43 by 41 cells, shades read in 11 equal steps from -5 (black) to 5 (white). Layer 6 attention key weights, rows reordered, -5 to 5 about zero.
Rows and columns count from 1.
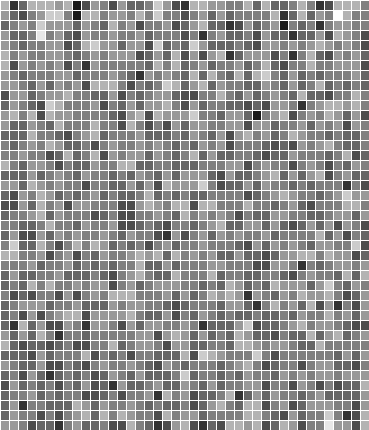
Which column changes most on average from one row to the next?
33
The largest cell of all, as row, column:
2, 38
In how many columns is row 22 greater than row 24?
12
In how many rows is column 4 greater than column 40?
18
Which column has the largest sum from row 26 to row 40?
37
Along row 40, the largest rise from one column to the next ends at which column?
19
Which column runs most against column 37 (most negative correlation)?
30
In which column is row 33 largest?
28
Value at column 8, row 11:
0
